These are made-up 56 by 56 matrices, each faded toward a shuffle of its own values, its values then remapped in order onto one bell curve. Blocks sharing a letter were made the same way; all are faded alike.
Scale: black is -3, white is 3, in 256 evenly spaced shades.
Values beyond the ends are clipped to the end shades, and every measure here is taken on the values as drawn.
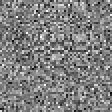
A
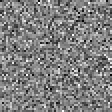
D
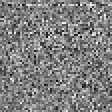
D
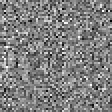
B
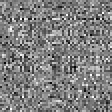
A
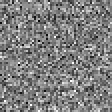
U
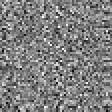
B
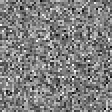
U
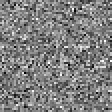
D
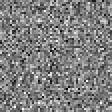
B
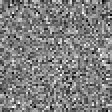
B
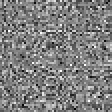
A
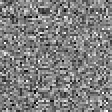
B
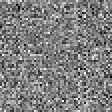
B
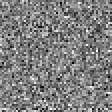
D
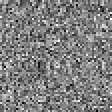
U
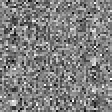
B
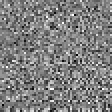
A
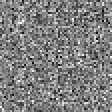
B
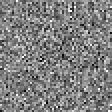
U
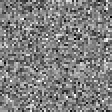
D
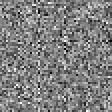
B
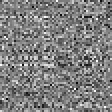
A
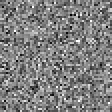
D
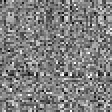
A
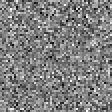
D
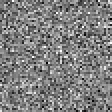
D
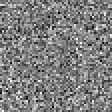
D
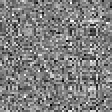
A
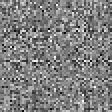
A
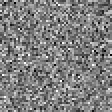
D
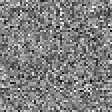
U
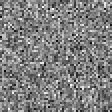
U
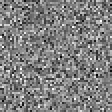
U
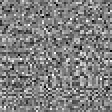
A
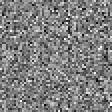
U
